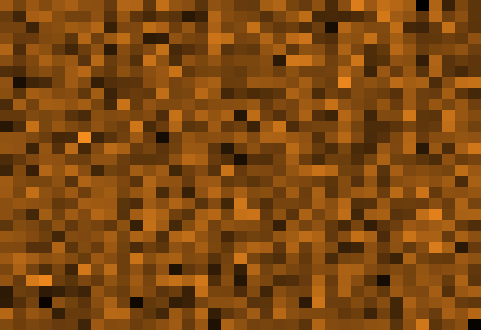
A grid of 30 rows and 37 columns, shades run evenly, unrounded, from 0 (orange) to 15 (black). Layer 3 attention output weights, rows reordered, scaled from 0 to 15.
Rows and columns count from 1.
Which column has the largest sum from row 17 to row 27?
30
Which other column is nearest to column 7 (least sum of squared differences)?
21
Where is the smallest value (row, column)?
13, 7
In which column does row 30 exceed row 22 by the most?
37
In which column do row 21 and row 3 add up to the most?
26
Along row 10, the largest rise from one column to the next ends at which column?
11
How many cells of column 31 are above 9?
7
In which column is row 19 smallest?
19
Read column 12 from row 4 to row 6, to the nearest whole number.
12 7 3
